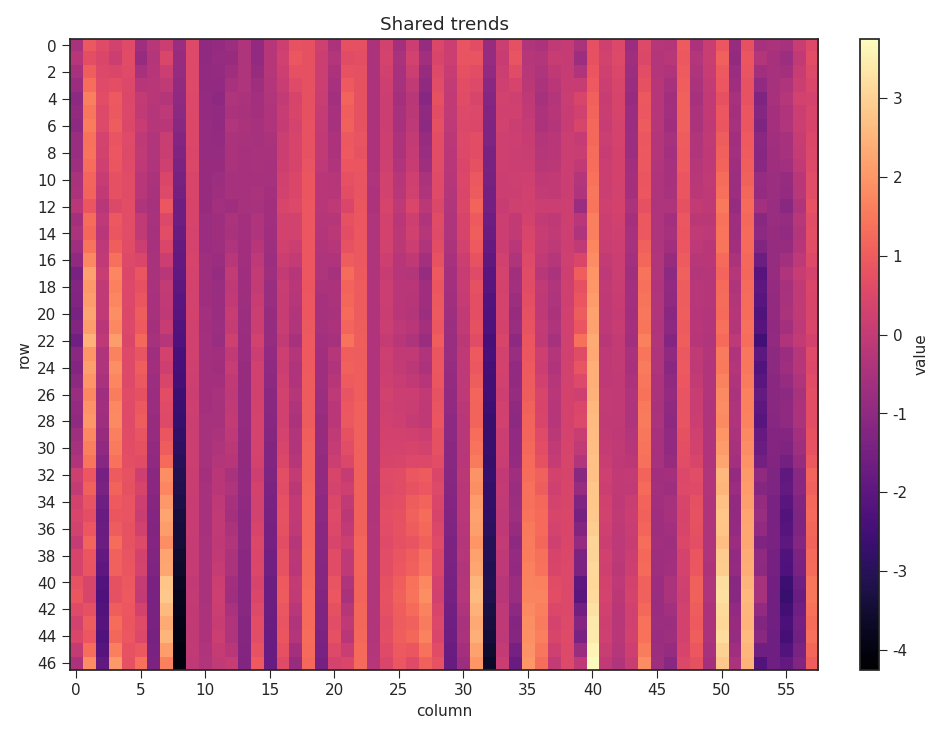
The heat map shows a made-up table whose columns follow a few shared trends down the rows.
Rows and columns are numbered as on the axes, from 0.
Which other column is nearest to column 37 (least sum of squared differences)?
20
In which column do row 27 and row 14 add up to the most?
40
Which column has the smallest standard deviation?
23
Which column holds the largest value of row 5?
1
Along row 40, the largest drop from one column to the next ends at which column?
8
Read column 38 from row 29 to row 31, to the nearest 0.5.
0.5 0.5 0.5
